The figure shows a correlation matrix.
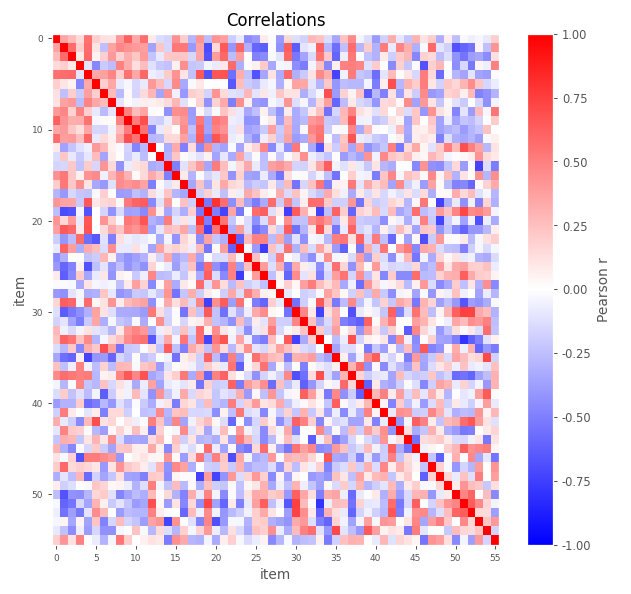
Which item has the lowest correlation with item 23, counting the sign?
26
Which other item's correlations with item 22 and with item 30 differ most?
42
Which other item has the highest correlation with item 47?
1
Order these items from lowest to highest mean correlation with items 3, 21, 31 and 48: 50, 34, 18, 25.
34, 50, 18, 25
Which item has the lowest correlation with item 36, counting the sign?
23
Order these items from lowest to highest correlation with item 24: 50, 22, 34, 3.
3, 50, 22, 34
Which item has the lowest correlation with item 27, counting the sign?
38
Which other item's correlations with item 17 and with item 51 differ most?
45
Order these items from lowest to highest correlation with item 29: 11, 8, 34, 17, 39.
17, 39, 8, 34, 11
